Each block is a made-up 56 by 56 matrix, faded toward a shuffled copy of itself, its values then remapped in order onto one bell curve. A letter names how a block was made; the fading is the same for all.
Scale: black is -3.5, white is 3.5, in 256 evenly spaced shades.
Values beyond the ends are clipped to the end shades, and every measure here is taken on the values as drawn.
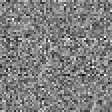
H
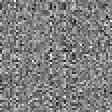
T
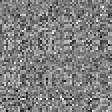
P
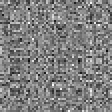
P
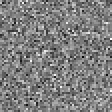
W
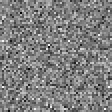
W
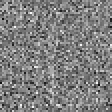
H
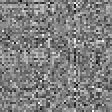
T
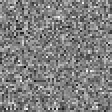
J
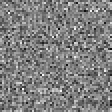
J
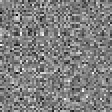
P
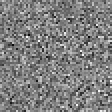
H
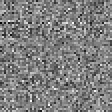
H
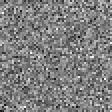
W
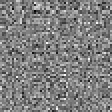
P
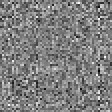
T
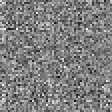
J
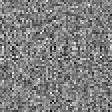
H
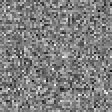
H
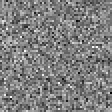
W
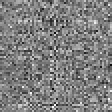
T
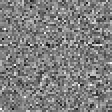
J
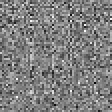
T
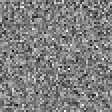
W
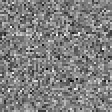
W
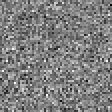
J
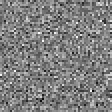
H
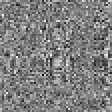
T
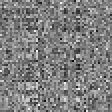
T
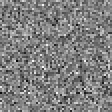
W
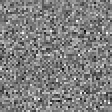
W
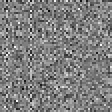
T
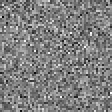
W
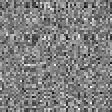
P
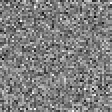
W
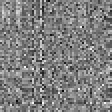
T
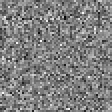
J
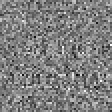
J
